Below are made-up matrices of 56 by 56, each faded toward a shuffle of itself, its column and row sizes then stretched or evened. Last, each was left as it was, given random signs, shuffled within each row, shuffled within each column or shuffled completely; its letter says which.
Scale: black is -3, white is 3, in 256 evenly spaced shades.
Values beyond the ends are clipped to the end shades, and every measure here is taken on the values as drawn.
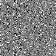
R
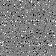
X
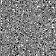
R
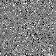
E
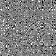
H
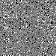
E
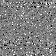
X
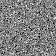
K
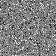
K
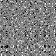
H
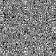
H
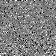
X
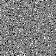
R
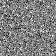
K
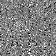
E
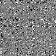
E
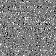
X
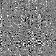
H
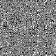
H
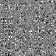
H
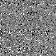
E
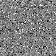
X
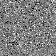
X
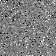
X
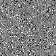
R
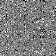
E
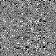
H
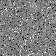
K
